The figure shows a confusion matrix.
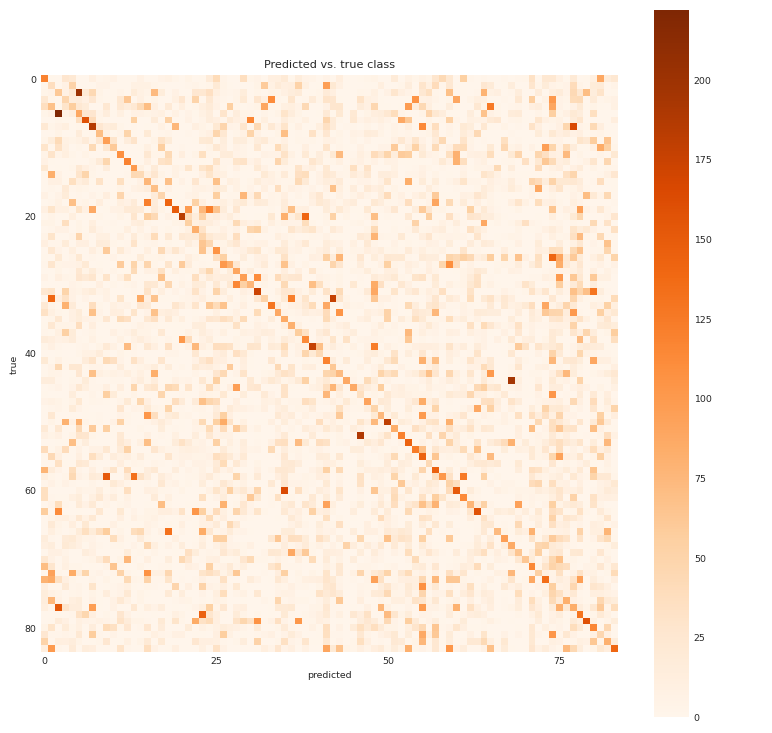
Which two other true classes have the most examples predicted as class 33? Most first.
3, 54
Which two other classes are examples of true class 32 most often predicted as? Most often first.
42, 1
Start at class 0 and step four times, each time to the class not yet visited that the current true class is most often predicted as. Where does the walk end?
75
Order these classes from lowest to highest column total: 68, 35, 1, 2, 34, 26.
68, 34, 2, 1, 26, 35
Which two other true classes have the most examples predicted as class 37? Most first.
79, 53
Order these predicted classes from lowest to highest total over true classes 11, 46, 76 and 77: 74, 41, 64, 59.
64, 59, 41, 74
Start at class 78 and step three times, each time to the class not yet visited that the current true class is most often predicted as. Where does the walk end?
63
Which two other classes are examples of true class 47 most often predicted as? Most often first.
55, 23
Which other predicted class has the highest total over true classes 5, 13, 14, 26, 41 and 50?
74
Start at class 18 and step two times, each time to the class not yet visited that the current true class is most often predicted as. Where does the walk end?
53
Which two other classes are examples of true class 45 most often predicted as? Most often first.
28, 42
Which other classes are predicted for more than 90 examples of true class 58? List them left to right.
9, 13, 61
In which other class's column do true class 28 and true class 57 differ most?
0
